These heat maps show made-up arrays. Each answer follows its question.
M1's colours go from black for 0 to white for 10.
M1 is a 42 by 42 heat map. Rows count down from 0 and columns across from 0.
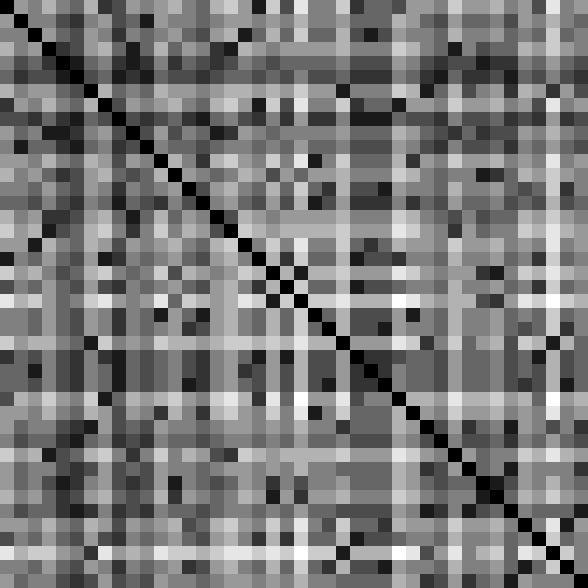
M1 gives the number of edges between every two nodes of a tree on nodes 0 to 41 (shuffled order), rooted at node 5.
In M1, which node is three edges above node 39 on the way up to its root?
30
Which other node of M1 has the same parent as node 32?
16
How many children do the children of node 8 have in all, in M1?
8
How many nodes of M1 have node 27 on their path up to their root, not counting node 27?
4
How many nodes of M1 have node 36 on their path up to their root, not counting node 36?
6
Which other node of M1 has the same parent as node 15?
3
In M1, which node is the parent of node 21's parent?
35
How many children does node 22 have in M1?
2
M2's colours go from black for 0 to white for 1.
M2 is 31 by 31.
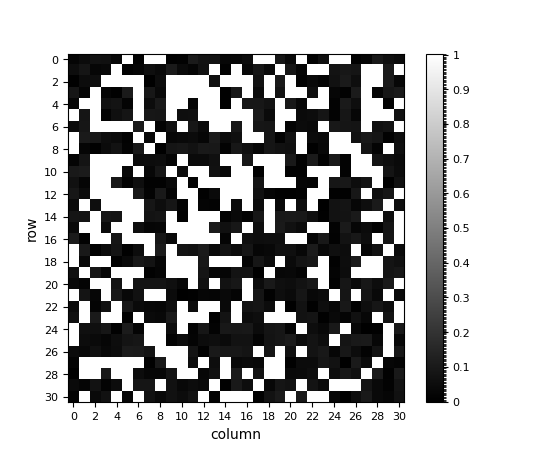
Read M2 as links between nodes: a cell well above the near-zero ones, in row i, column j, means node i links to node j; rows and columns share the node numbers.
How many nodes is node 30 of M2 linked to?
10
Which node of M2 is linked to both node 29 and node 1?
node 13
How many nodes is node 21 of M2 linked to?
8
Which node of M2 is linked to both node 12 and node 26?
node 10
